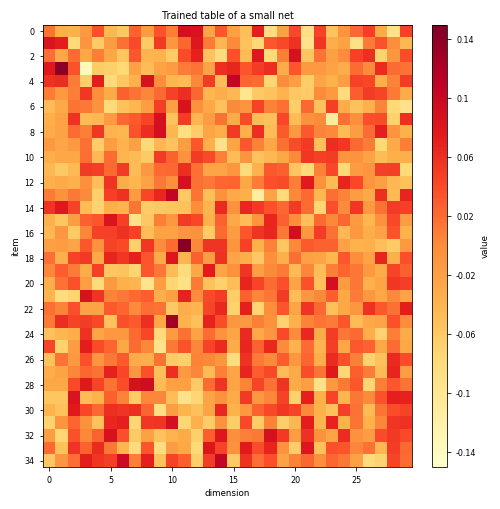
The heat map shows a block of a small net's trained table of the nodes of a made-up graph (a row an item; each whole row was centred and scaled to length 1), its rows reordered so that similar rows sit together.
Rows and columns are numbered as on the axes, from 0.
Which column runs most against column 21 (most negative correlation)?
12
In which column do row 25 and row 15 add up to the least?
1
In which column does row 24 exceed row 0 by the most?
21
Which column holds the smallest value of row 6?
29
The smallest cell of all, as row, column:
3, 3
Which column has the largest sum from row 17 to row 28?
16
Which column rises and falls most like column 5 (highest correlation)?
6
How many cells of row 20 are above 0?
12
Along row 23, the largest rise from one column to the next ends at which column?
10
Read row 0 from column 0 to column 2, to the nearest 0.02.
0.02 -0.04 -0.04
